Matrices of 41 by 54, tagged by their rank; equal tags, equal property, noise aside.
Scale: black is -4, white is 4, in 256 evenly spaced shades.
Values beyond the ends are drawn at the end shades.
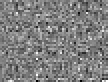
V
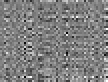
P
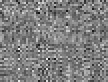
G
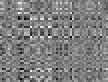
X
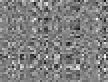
P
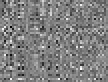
P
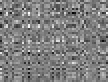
X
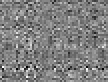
P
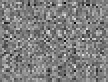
G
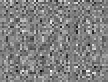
G
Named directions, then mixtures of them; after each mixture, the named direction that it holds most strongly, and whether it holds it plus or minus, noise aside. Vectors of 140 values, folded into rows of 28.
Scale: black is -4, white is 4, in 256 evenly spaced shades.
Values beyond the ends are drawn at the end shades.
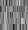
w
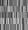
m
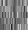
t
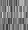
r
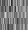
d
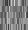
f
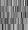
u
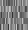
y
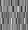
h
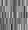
t, plus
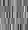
t, minus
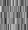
f, plus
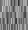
f, minus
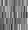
t, plus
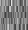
d, minus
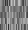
f, plus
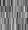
t, minus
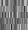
t, plus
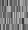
m, plus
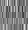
r, minus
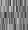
d, minus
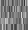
u, minus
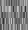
h, plus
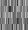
m, minus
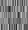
y, minus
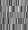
h, plus
